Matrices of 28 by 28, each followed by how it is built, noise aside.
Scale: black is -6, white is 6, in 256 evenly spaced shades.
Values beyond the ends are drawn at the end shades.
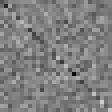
diagonal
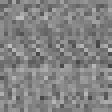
repeating columns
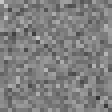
diagonal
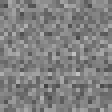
repeating columns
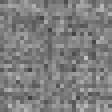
blocks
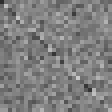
diagonal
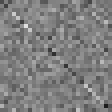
diagonal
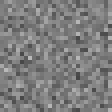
repeating rows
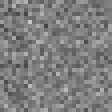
repeating rows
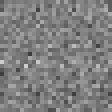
repeating columns
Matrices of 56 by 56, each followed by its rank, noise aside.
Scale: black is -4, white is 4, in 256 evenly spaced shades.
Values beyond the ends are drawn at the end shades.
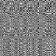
four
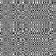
three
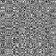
five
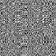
six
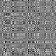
three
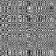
three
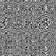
five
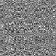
six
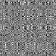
four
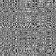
four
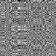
three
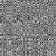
five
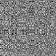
six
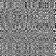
five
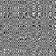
four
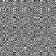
three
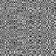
three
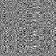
six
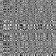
three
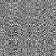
four
